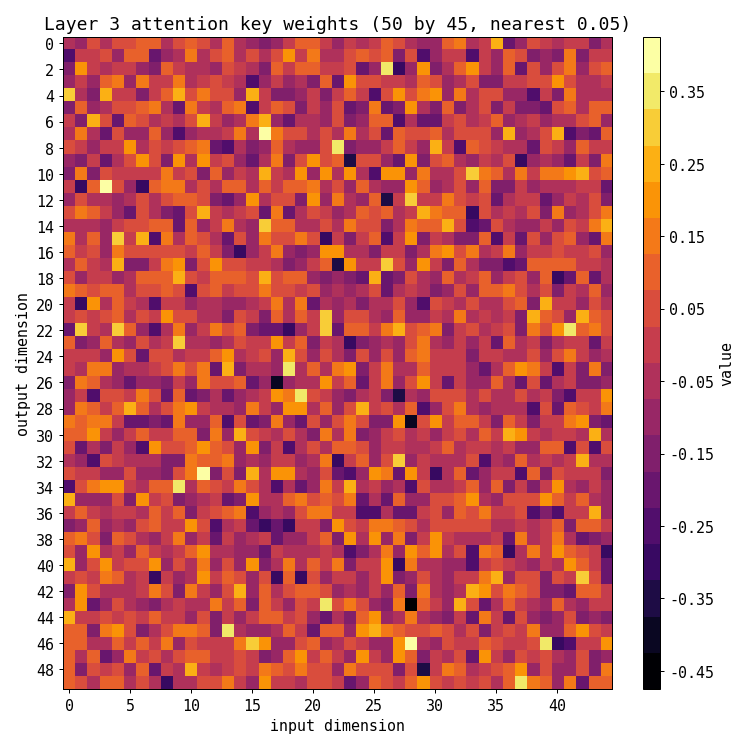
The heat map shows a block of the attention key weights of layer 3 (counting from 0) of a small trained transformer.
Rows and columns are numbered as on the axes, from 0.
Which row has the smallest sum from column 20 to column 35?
23
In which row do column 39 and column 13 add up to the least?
12
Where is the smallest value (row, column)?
43, 28
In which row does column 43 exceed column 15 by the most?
36
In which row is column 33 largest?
10
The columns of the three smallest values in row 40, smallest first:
27, 33, 44
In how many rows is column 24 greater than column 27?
18
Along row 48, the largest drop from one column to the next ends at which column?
29
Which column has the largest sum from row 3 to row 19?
16
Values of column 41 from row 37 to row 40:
-0.15 -0.05 0.1 0.2
